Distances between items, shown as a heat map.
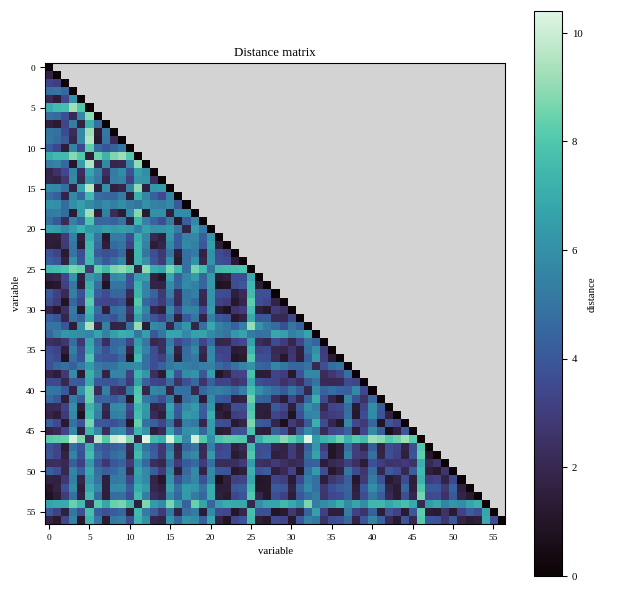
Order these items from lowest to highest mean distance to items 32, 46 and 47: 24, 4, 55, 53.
55, 24, 53, 4
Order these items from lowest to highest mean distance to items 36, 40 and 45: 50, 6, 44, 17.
44, 50, 6, 17
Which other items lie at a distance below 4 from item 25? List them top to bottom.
5, 11, 46, 54
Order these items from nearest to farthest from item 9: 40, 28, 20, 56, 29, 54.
40, 29, 28, 56, 20, 54
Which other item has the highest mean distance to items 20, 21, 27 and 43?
46
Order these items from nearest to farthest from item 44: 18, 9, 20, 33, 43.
43, 9, 18, 20, 33
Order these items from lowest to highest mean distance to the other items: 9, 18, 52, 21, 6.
21, 52, 6, 9, 18
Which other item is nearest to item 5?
11
